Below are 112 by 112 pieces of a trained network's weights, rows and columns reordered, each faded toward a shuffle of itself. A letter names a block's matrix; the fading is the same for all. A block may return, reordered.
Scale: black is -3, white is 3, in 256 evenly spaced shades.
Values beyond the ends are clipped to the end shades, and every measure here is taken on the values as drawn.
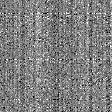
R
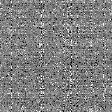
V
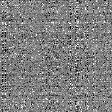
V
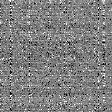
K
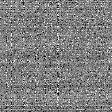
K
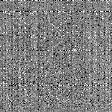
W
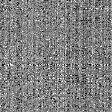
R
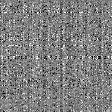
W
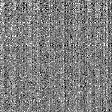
R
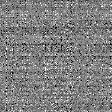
K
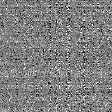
V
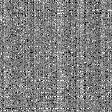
R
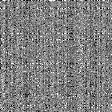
R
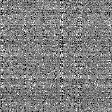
K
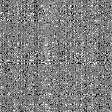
W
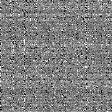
V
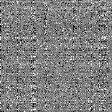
V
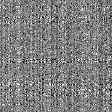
R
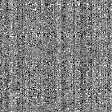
R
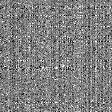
R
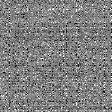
V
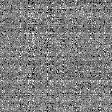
K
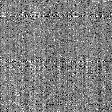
W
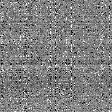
V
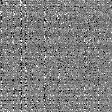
K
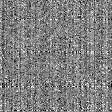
R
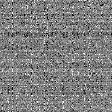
K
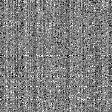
R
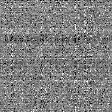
K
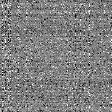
V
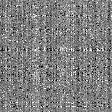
R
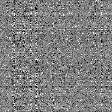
V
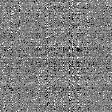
K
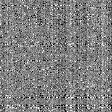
W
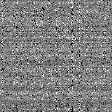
V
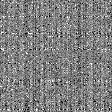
R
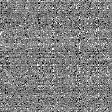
K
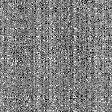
R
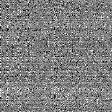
K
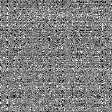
K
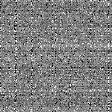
K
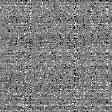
K
